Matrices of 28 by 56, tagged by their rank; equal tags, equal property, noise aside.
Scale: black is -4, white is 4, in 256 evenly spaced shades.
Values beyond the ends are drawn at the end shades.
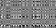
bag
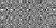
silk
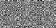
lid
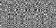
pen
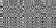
bag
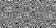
lid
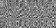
pen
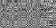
silk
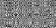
pen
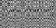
bag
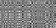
bag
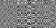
bag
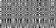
bag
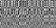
bag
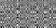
silk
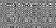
silk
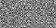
lid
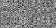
lid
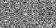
lid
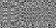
silk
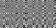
bag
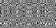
silk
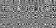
silk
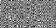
lid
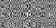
silk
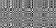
bag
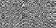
pen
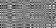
bag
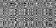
silk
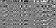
silk
